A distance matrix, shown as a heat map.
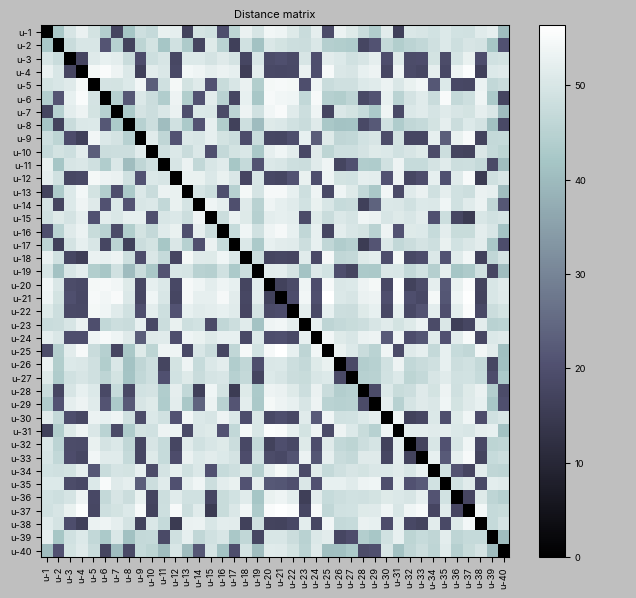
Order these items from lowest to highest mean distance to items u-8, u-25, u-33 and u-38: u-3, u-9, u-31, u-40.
u-9, u-3, u-40, u-31
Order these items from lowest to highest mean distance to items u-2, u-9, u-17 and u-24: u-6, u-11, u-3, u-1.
u-3, u-6, u-11, u-1
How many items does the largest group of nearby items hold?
14
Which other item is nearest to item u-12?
u-38
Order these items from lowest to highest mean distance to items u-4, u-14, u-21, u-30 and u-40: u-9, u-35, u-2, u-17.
u-9, u-35, u-2, u-17
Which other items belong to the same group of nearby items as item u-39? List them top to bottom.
u-11, u-19, u-26, u-27
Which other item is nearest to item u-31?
u-1
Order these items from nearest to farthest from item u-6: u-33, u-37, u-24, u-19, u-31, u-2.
u-2, u-19, u-31, u-37, u-33, u-24
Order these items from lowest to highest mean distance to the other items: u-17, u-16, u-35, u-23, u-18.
u-18, u-35, u-17, u-23, u-16
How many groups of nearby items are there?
5
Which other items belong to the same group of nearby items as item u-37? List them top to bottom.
u-5, u-10, u-15, u-23, u-34, u-36
